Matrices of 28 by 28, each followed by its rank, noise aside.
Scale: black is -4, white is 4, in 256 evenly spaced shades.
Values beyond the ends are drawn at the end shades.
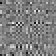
three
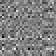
four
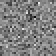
eight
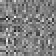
four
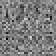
six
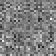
six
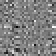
four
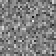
eight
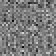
six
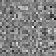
six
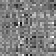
four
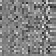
three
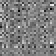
three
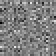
six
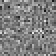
six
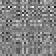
three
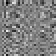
three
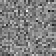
eight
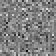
six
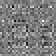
three
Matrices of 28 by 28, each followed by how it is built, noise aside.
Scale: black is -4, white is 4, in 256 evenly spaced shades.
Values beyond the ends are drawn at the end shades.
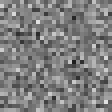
repeating rows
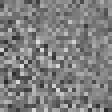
lower triangular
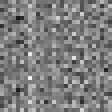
repeating rows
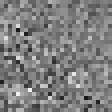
lower triangular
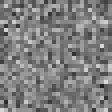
blocks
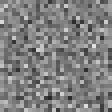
repeating columns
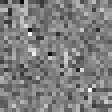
block diagonal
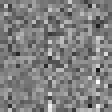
uneven columns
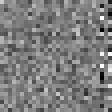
uneven columns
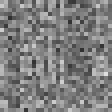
blocks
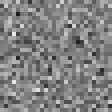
repeating columns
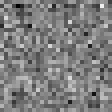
low rank
